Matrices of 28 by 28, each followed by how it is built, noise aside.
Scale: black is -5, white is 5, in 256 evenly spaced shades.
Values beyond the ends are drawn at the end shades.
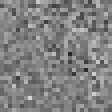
upper triangular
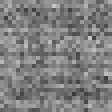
blocks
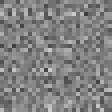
low rank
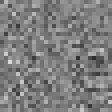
blocks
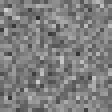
noise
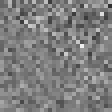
upper triangular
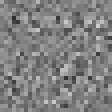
low rank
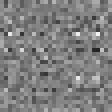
low rank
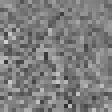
lower triangular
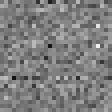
uneven rows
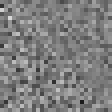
lower triangular
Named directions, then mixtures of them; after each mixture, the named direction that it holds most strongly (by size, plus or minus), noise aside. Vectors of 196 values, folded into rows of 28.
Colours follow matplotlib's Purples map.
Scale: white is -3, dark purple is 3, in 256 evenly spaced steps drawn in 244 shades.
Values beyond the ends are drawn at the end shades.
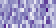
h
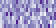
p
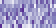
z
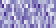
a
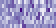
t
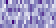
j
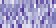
z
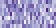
t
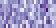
h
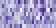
t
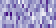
p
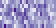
a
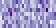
p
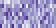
z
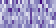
j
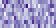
a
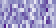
h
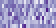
t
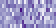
t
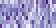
z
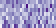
z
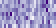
h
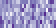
p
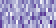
p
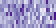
t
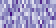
p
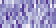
z
